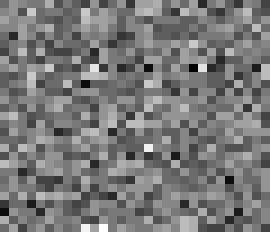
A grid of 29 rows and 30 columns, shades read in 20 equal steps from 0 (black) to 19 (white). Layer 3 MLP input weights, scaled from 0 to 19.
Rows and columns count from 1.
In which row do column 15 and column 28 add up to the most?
16
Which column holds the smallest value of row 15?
15
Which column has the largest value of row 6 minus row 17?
22
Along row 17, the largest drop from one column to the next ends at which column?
13
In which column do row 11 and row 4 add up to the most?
17
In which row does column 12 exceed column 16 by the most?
29
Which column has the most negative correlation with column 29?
23
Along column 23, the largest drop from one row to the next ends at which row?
10
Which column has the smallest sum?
25
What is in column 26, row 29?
9
